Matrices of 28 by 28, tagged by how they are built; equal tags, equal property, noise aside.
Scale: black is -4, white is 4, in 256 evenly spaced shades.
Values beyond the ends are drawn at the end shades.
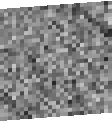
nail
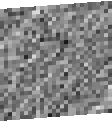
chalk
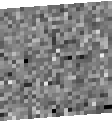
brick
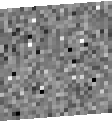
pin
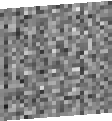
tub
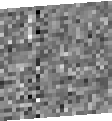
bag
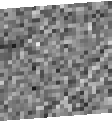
chalk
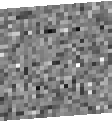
brick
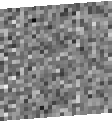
tub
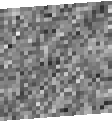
chalk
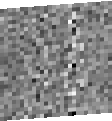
bag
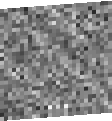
nail
